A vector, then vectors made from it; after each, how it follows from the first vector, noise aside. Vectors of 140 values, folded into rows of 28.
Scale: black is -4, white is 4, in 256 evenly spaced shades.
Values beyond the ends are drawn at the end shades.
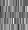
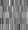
reversed, negated, partly zeroed.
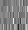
partly zeroed.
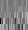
reversed, negated, partly zeroed.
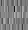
reversed, negated, partly zeroed.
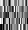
reversed, scaled up.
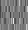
partly zeroed.
